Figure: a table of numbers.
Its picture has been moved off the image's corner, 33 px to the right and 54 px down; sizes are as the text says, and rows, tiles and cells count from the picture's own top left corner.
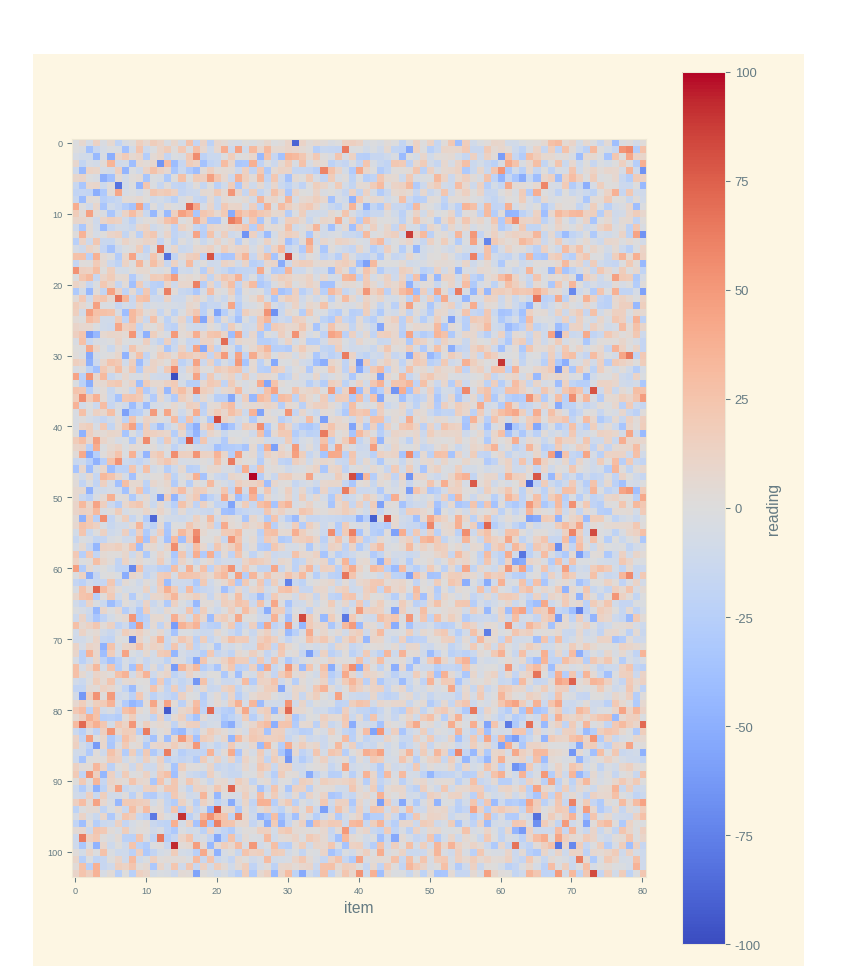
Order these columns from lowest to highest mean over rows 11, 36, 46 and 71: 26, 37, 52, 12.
52, 12, 26, 37
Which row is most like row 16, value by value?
80
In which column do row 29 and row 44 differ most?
2
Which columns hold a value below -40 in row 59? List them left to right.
43, 62, 63
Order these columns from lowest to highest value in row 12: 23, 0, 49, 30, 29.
49, 0, 29, 23, 30
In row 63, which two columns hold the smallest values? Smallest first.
69, 21
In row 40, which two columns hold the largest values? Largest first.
26, 8
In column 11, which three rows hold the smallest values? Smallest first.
53, 95, 10
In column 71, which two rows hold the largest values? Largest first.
101, 54
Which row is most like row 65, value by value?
73
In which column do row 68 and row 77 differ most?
14
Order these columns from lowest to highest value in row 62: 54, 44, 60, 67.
67, 44, 54, 60
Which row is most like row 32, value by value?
57
